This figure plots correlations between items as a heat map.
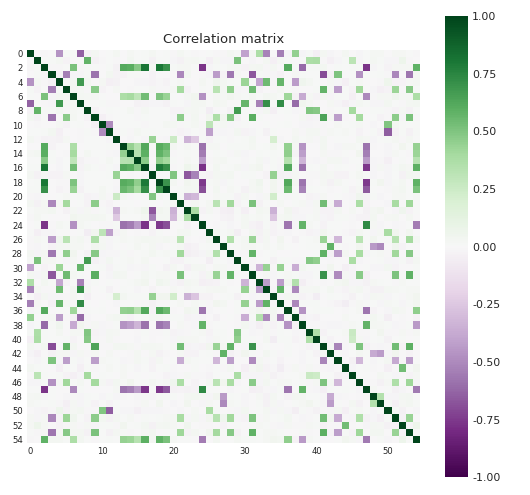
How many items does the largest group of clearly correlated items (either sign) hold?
13
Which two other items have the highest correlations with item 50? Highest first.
10, 25
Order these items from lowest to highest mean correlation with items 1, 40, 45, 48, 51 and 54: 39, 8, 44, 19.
44, 19, 39, 8
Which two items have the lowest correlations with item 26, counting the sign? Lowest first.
3, 43
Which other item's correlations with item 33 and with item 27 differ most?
7
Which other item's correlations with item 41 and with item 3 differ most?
31
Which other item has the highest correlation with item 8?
29
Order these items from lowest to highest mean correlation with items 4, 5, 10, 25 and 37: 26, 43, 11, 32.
11, 43, 32, 26
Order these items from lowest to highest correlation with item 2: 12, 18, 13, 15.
12, 15, 13, 18
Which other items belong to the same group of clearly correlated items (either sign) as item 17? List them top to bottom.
12, 20, 22, 23, 34
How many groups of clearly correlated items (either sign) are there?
8
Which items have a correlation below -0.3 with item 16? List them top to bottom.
24, 38, 47
